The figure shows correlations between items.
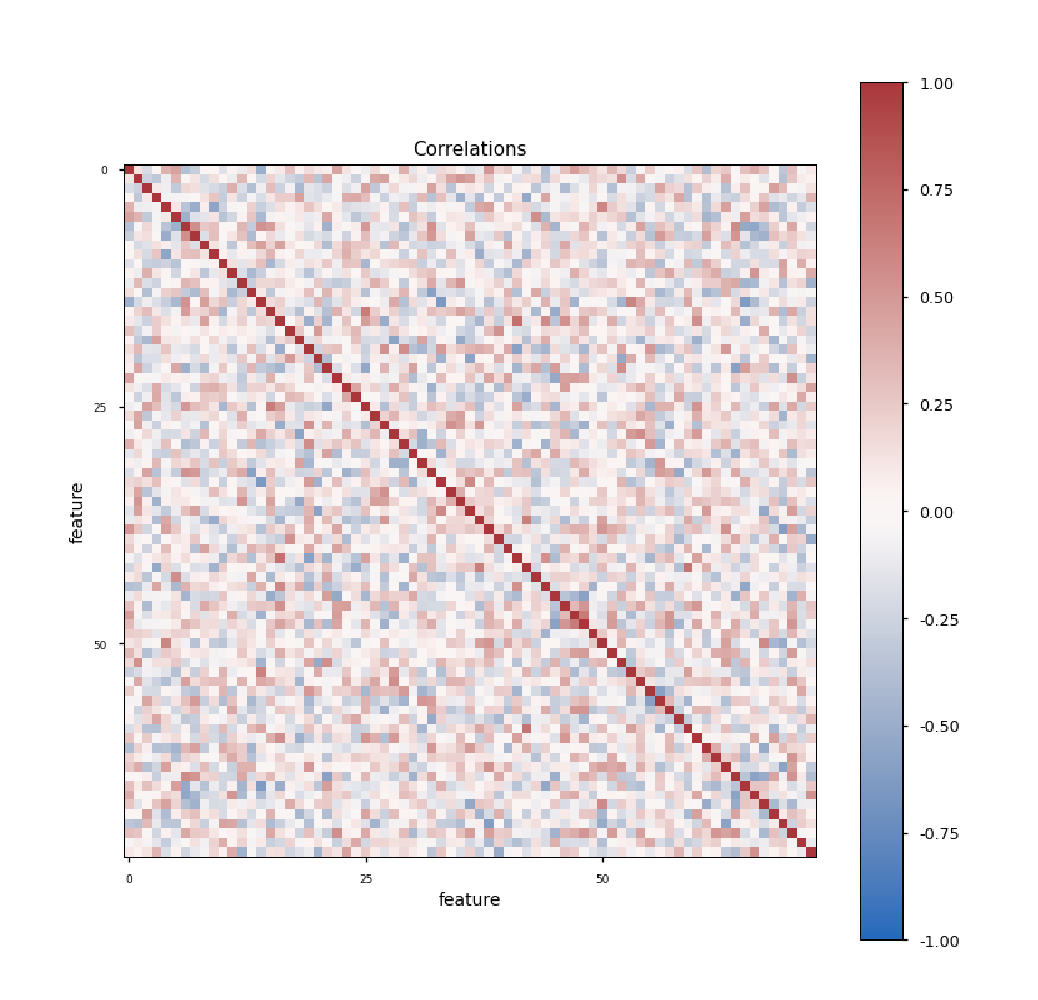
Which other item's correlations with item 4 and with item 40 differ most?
9
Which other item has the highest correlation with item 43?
5
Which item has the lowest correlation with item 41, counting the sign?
19
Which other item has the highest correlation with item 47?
48
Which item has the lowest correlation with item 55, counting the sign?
56
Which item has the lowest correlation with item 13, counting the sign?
32
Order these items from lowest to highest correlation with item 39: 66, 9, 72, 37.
72, 66, 9, 37
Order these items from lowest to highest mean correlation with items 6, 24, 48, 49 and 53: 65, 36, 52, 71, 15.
65, 52, 36, 71, 15
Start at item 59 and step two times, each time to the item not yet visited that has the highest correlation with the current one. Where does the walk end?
37
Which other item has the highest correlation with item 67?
50
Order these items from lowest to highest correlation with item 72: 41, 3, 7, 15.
7, 41, 15, 3
